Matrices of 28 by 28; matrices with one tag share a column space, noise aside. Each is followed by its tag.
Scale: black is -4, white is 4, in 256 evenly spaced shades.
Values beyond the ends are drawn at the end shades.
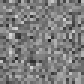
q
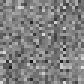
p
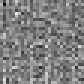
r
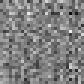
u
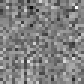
p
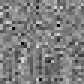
p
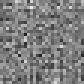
p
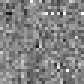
u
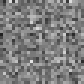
q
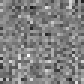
p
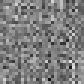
p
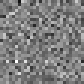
q
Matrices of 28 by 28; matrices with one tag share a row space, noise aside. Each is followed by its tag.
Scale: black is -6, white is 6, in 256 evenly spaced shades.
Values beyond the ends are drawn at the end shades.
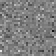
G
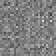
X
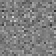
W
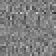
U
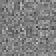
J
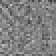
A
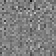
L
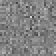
U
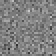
X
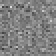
A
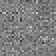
J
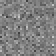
G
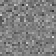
G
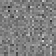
X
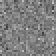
G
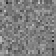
G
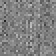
L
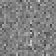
L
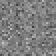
A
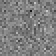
L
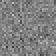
J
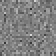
L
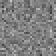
W
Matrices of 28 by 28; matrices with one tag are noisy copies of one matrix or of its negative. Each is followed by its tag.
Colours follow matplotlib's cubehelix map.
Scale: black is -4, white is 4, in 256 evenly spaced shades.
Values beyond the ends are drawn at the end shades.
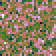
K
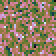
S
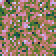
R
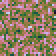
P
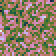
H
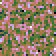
P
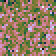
S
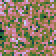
H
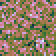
K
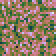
S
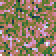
K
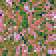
R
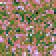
P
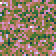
P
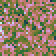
H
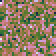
P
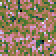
K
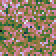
H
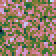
H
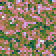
K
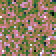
S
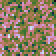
S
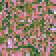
P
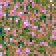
H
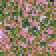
H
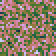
P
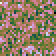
P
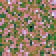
S
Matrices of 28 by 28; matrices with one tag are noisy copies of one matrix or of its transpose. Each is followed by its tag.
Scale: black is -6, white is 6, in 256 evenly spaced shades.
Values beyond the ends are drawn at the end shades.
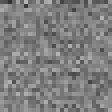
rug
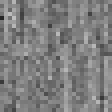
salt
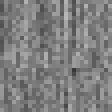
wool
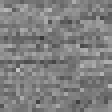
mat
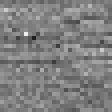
mat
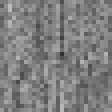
mat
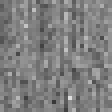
wool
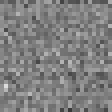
rug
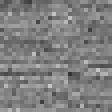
wool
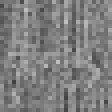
wool
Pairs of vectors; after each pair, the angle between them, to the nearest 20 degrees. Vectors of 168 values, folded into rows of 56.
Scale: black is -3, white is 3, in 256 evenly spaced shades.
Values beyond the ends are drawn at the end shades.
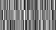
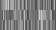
40 degrees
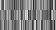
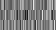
140 degrees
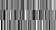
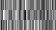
100 degrees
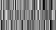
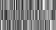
160 degrees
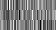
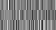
140 degrees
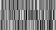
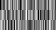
140 degrees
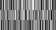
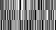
60 degrees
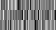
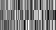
60 degrees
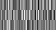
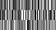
20 degrees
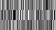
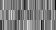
120 degrees
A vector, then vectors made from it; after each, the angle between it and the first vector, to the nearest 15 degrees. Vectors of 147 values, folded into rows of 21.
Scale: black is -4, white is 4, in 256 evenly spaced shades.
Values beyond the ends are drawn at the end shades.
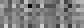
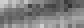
60 degrees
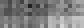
60 degrees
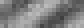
105 degrees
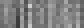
120 degrees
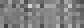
165 degrees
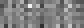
165 degrees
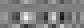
90 degrees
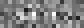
120 degrees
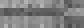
60 degrees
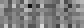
15 degrees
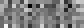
15 degrees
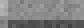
75 degrees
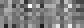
165 degrees
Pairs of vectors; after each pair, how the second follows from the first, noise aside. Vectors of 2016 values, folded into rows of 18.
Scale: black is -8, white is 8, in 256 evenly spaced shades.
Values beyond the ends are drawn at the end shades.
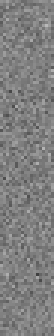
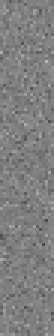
reversed, partly zeroed.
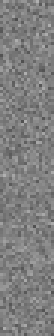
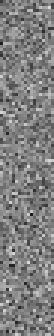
reversed, scaled up.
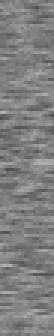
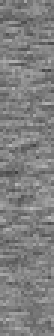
reversed, negated.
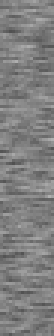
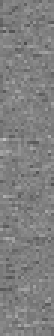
reversed, partly zeroed.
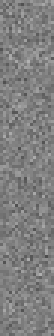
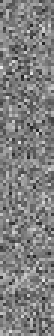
reversed, scaled up.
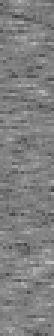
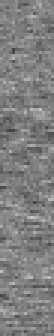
wrapped around, negated.
